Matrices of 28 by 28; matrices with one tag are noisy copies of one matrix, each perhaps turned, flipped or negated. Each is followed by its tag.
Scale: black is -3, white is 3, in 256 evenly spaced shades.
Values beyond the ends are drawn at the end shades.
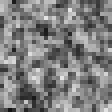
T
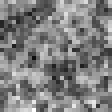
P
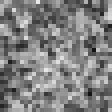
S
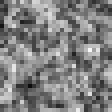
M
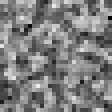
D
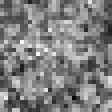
S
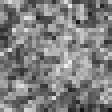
S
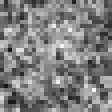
S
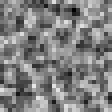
D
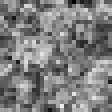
P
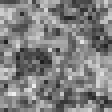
P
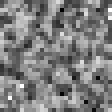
D
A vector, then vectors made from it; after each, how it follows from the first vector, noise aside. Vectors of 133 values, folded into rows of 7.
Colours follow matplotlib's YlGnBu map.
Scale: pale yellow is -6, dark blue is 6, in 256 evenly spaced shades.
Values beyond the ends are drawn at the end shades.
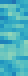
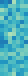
sign-scrambled.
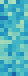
sign-scrambled.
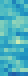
reversed.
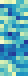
negated, scaled up.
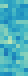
wrapped around, negated.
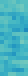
wrapped around, shrunk.
